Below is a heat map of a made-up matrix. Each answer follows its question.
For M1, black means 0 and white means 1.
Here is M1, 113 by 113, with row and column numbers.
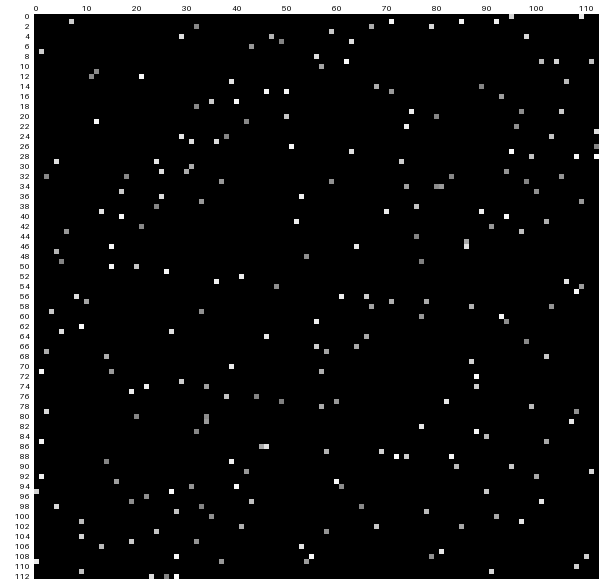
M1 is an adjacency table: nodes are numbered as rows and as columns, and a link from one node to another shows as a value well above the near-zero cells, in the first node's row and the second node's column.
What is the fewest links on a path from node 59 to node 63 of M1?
7
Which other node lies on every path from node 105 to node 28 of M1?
node 32
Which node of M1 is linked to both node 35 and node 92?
node 100
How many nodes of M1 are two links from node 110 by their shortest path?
3
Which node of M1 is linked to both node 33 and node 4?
node 98
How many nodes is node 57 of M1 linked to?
3
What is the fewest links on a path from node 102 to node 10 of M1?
5
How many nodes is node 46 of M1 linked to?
3
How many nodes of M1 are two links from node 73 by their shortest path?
2
